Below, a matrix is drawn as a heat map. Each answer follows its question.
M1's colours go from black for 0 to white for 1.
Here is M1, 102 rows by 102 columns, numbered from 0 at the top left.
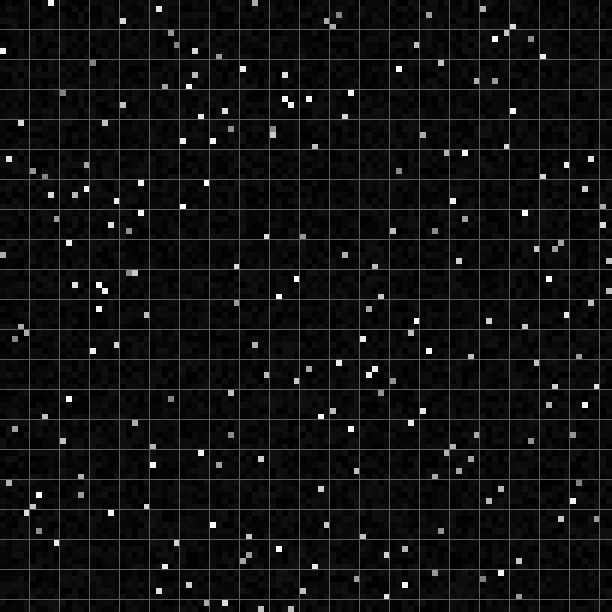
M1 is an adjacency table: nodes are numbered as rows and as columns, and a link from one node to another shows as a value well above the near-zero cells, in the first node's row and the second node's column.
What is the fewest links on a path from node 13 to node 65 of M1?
4
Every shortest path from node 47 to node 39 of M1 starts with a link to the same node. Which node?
node 16
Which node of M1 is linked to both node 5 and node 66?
node 28
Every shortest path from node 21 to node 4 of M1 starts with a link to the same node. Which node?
node 45
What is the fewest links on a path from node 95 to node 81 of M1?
2
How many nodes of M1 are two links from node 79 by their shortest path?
3
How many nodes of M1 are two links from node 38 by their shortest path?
4
